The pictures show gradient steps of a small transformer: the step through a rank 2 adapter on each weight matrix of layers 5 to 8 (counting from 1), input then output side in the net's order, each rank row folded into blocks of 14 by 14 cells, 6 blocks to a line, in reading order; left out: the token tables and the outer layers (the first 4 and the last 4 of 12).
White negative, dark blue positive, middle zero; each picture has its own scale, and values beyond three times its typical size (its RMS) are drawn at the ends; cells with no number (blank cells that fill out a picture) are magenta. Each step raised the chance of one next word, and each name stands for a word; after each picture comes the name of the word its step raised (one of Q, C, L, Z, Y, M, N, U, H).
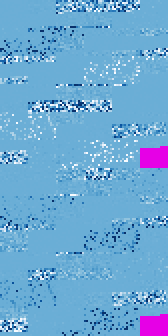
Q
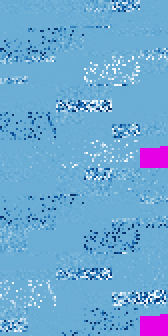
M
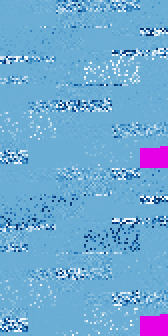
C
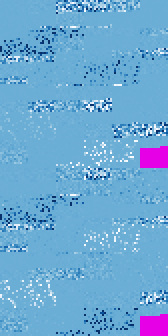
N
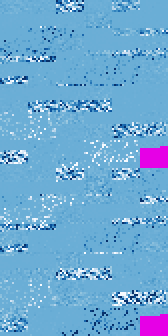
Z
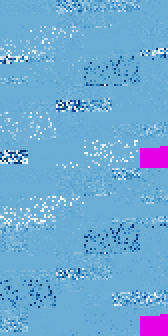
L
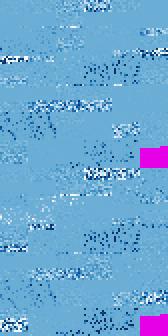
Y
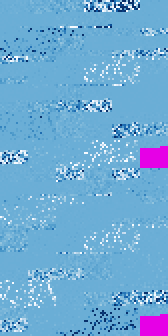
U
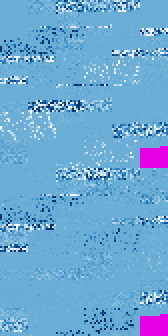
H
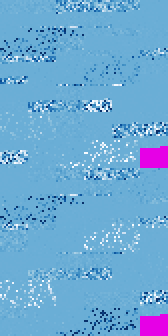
N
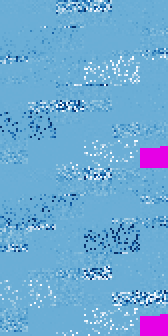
M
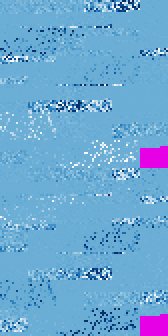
L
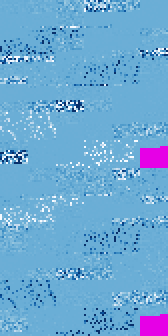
L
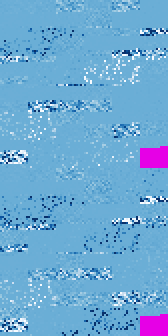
C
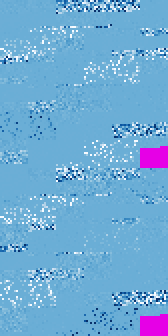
U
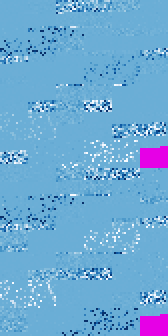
N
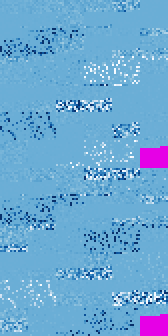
M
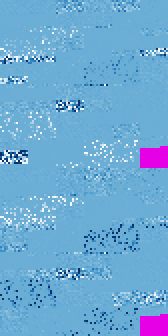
L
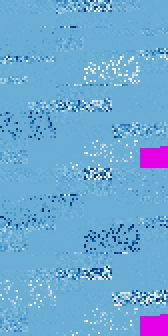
M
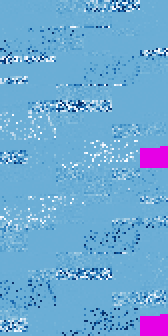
L
